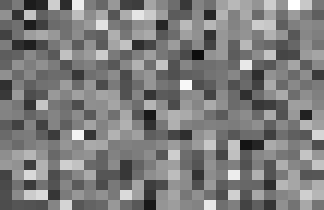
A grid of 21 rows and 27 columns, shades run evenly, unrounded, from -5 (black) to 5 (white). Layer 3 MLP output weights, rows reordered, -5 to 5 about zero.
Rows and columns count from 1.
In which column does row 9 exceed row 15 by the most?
16
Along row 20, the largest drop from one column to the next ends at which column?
5
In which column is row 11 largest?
4
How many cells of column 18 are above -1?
16
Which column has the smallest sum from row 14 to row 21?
21
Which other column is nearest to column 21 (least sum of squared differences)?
19
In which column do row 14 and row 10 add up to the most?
7
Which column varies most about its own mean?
3
